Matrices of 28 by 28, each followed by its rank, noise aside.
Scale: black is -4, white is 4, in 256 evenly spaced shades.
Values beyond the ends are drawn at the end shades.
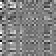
two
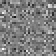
six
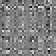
three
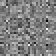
four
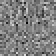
six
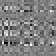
two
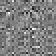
three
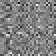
four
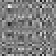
three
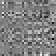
three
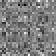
four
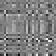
two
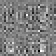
four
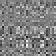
three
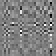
two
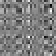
two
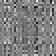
three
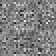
six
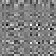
two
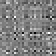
three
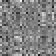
four
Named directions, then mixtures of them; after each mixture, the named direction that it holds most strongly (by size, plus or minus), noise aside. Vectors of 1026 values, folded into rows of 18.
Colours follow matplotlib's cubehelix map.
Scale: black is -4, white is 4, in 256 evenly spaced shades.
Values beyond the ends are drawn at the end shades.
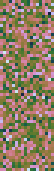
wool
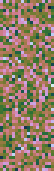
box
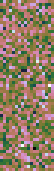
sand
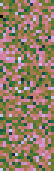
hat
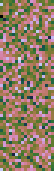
hat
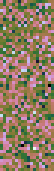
sand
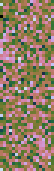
hat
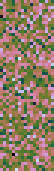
hat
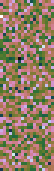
hat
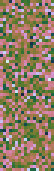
wool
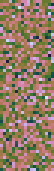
wool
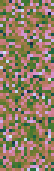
wool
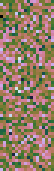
hat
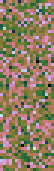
sand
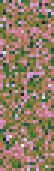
wool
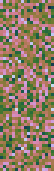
box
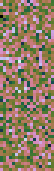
hat
